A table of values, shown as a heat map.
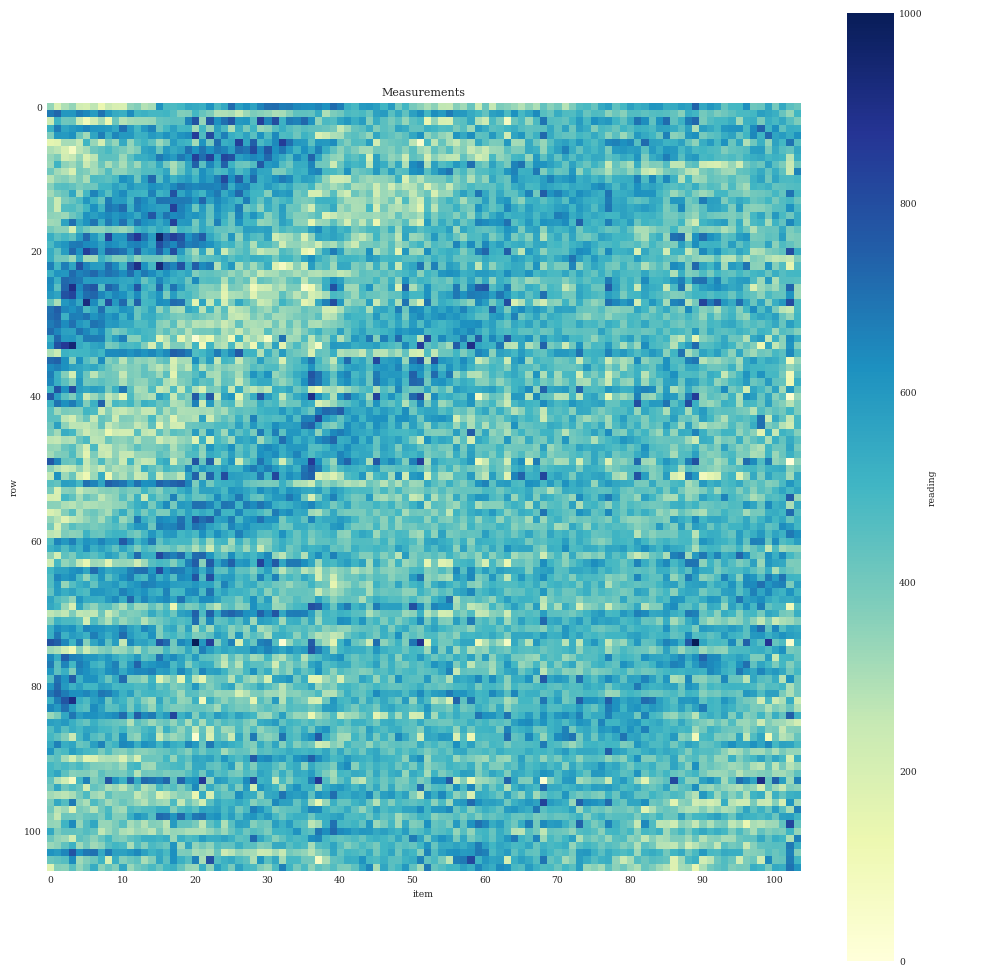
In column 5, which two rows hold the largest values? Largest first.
27, 20
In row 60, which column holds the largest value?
10
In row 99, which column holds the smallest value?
96
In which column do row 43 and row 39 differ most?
37
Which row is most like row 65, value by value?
4
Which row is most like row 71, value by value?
94
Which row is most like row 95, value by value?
46
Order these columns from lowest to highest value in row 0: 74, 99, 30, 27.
74, 99, 27, 30
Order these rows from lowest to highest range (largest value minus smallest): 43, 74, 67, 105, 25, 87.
67, 105, 43, 87, 25, 74
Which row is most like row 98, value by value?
58
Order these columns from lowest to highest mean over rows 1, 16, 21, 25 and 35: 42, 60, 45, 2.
42, 45, 60, 2
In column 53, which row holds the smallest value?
12
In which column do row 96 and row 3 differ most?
98
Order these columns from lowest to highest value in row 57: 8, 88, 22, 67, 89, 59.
59, 8, 88, 67, 89, 22
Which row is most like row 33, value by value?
82
